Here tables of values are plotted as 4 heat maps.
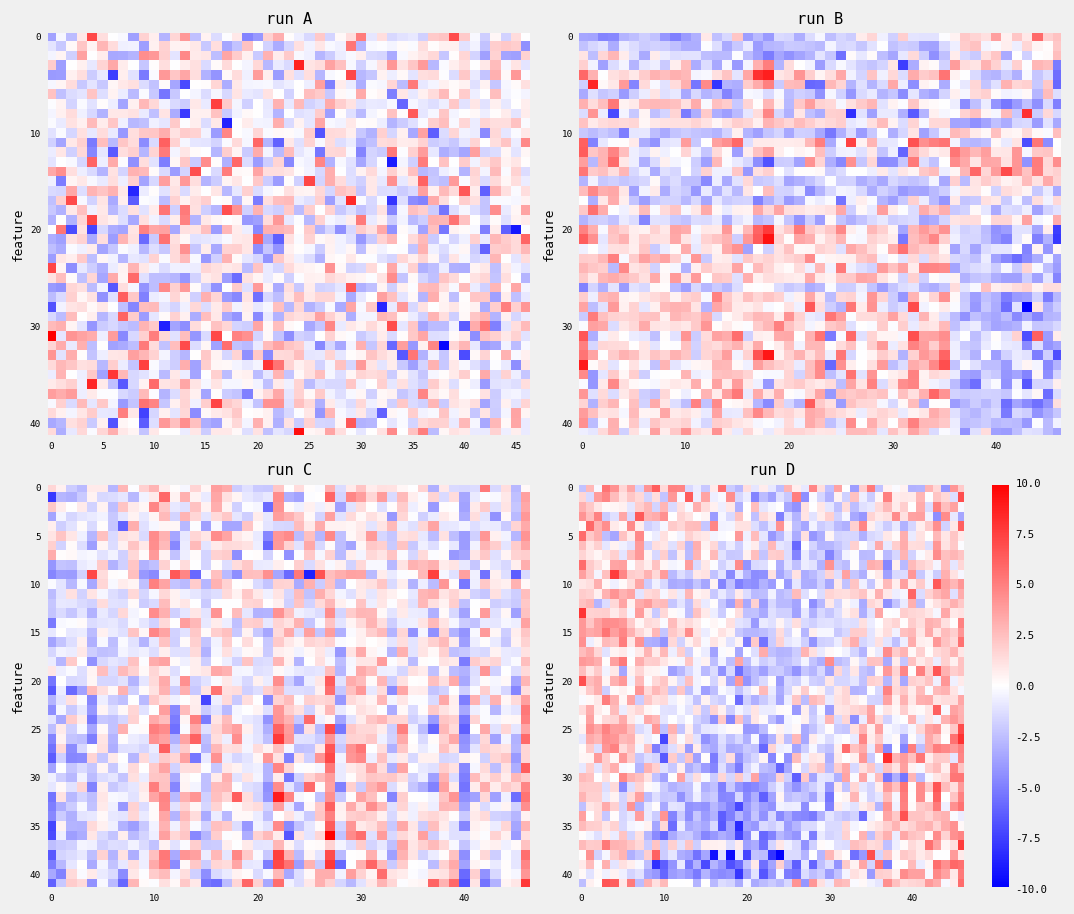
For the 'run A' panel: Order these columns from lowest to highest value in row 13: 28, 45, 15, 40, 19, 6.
19, 28, 45, 40, 6, 15
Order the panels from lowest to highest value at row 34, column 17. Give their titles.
run D, run C, run A, run B
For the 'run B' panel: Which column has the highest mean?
0
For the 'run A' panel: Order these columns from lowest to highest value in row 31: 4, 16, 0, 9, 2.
9, 4, 2, 16, 0
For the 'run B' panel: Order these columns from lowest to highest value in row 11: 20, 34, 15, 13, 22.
20, 22, 13, 34, 15
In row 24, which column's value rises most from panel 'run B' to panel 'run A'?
27
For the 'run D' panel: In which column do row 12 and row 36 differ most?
19
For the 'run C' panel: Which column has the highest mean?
27
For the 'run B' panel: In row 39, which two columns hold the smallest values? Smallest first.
41, 44
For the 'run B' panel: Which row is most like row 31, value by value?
11
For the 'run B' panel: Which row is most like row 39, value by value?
9
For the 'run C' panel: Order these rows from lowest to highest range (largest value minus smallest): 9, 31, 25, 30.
30, 31, 25, 9
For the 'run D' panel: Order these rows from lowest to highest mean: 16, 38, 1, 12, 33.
38, 33, 12, 16, 1
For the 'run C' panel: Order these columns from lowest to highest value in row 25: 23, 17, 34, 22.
17, 23, 34, 22
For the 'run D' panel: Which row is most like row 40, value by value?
36
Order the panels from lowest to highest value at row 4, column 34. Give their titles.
run C, run A, run B, run D
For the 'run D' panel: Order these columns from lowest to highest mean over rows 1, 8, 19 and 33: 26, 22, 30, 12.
22, 30, 12, 26
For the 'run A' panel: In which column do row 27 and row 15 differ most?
36
